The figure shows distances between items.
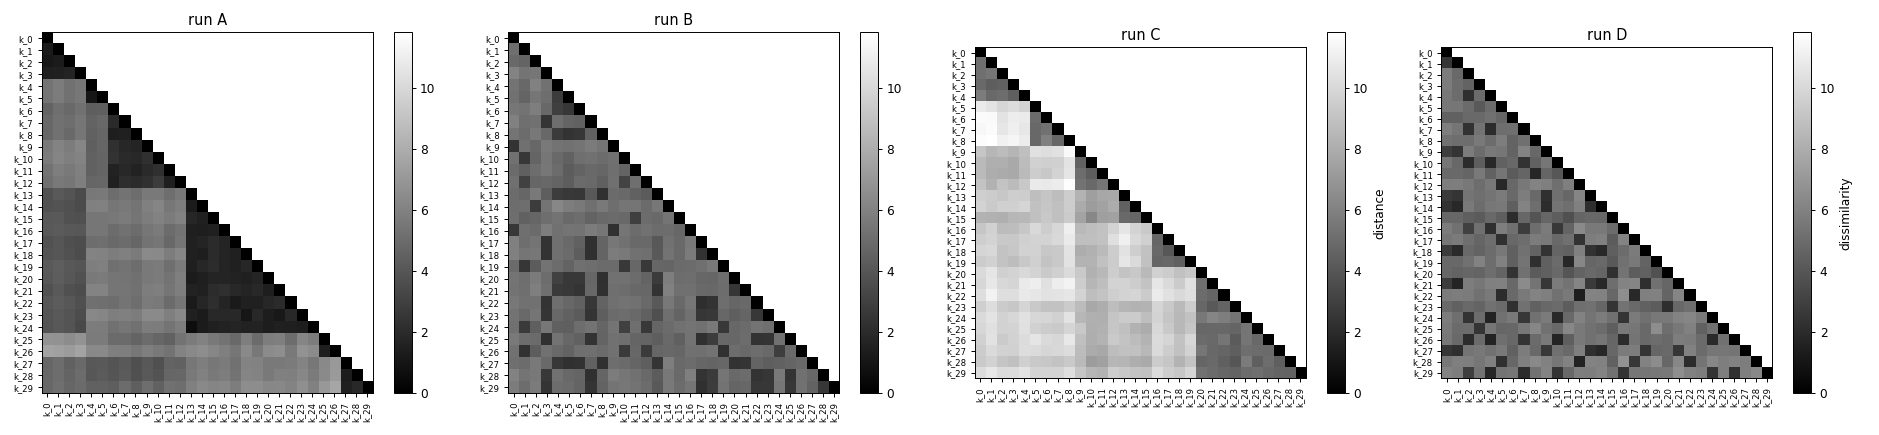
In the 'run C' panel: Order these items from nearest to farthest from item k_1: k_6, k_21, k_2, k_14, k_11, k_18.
k_2, k_11, k_14, k_18, k_21, k_6
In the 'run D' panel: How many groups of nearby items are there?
6
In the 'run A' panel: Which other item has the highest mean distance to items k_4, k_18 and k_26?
k_29
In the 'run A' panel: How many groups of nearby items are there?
6
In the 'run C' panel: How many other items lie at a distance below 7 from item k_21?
9
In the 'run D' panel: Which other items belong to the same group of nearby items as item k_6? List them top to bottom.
k_15, k_20, k_23
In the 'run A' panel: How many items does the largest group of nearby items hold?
12
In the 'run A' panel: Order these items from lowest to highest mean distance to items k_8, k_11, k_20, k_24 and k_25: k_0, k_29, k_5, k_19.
k_19, k_0, k_5, k_29
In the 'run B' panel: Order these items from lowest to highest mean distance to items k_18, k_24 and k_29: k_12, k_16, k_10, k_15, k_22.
k_22, k_12, k_10, k_15, k_16
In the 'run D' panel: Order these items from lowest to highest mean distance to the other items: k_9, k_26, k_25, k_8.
k_26, k_9, k_8, k_25
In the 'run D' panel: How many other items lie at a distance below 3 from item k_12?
4
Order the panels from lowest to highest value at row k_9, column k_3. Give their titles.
run D, run B, run A, run C
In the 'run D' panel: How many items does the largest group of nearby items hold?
8
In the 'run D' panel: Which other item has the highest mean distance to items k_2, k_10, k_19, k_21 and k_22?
k_25
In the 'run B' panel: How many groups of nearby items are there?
6
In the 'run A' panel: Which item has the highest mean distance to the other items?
k_26
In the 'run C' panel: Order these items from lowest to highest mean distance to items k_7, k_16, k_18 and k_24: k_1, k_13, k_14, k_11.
k_11, k_14, k_13, k_1
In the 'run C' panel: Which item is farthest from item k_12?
k_8
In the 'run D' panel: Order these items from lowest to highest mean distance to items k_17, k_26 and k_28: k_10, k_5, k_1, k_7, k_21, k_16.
k_5, k_10, k_7, k_16, k_1, k_21
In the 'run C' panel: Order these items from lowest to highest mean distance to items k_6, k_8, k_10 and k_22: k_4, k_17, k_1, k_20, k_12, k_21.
k_20, k_21, k_12, k_17, k_4, k_1
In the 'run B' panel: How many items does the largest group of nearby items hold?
9
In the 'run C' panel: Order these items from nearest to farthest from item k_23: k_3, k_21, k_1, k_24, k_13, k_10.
k_21, k_24, k_10, k_13, k_3, k_1
